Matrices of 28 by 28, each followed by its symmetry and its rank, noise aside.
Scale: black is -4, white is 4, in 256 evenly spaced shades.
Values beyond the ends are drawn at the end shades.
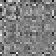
antisymmetric, rank four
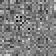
symmetric, rank six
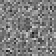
symmetric, rank six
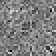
symmetric, rank six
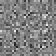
no symmetry, rank four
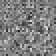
no symmetry, rank eight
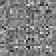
no symmetry, rank six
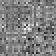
symmetric, rank four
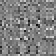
antisymmetric, rank four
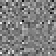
antisymmetric, rank four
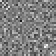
symmetric, rank eight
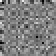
symmetric, rank four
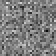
no symmetry, rank eight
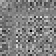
symmetric, rank four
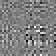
antisymmetric, rank four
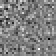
antisymmetric, rank six
